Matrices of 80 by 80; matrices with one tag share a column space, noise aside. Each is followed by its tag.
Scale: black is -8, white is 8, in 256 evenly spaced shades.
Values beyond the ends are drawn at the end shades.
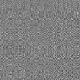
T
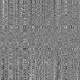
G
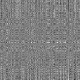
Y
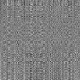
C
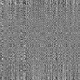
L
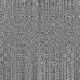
C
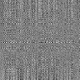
Y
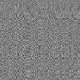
T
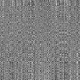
C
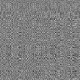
T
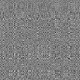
T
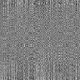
L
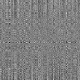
Y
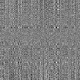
G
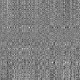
G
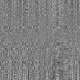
G
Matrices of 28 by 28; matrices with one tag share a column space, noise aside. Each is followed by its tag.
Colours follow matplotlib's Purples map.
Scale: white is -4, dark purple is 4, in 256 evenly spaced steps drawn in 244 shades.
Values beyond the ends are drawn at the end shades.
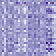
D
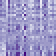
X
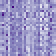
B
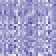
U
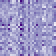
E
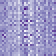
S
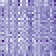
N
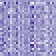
D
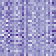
S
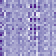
B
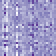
E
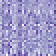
U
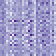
S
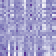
X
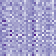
S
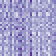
B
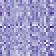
E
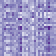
B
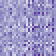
E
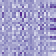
B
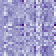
E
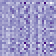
D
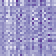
N
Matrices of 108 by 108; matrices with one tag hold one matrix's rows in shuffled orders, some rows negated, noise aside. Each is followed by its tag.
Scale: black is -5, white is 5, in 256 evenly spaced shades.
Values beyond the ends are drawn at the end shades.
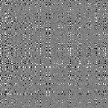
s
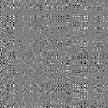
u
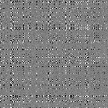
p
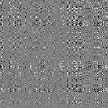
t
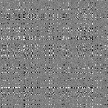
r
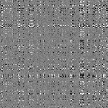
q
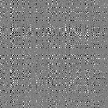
p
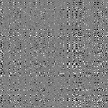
t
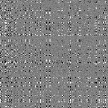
s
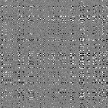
q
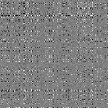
r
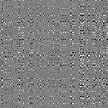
q
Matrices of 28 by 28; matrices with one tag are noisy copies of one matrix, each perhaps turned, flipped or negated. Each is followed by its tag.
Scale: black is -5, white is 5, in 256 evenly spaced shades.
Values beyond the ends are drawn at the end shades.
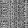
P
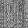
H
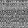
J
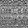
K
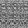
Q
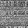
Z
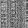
Z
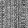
P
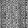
J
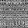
P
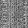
P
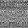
J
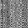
J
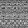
Q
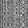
Q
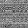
H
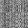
H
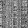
Z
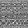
Q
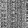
Z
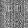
H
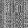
H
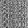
Q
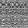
Q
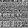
Z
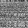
Z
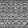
Q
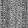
J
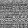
H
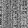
Z
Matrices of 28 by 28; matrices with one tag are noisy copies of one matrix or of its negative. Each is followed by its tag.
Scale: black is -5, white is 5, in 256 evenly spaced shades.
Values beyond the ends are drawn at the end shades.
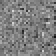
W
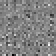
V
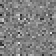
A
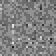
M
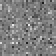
M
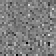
V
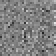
W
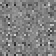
V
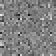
A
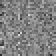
A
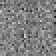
W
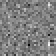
V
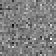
M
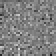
A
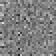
A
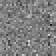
V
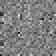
A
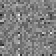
A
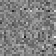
W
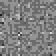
A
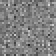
V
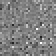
M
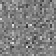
M
